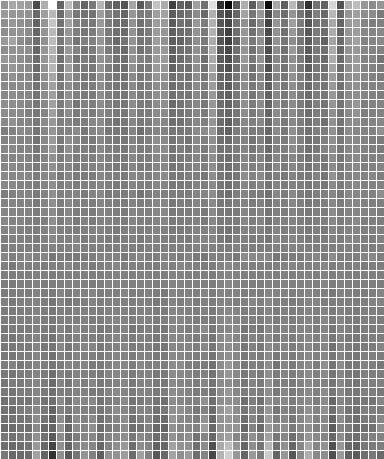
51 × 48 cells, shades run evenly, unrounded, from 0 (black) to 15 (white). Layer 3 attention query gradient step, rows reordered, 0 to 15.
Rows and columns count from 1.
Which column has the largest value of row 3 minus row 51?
7
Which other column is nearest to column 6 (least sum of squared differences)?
13
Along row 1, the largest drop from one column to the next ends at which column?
28
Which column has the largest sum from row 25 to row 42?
29
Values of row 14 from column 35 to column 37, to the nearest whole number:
8 7 8
